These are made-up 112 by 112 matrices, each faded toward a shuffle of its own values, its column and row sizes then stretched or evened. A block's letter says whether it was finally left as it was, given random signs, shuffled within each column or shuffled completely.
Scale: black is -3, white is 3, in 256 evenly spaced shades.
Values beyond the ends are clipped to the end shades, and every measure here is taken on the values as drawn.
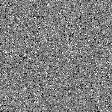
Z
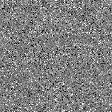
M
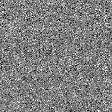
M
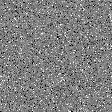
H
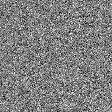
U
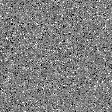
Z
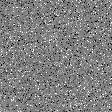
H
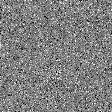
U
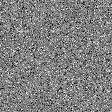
H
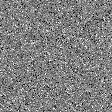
H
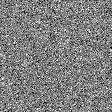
H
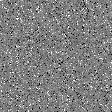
U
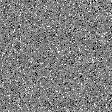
U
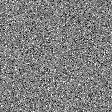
H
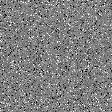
M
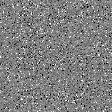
M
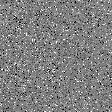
Z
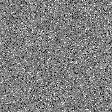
U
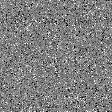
Z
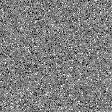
M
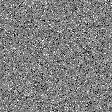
H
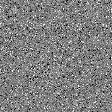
M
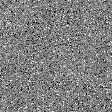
Z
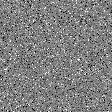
H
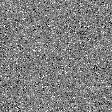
Z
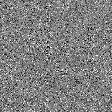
M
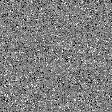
Z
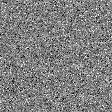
H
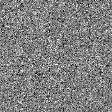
Z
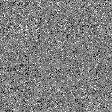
M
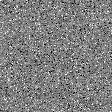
H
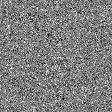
U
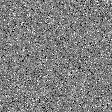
H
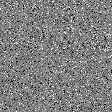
M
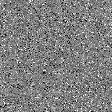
M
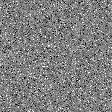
H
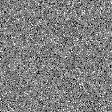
M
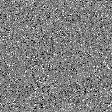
M
